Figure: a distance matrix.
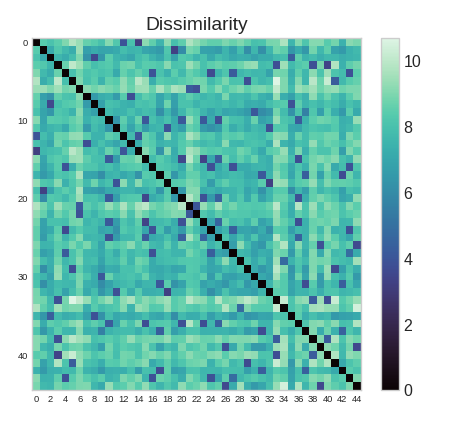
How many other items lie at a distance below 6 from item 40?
3
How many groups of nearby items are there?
14
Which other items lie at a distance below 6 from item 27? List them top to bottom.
4, 16, 24, 43
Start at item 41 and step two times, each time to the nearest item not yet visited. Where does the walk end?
5
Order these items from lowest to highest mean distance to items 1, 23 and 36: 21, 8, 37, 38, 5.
37, 8, 5, 38, 21
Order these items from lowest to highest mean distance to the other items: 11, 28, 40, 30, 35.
35, 11, 30, 28, 40
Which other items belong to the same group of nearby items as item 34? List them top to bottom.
28
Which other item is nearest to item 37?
31
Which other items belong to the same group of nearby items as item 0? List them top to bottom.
12, 14
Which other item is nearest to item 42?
17
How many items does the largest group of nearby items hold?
6
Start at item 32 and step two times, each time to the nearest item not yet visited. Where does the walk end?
11
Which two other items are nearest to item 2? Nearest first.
8, 35
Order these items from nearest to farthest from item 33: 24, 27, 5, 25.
24, 27, 25, 5
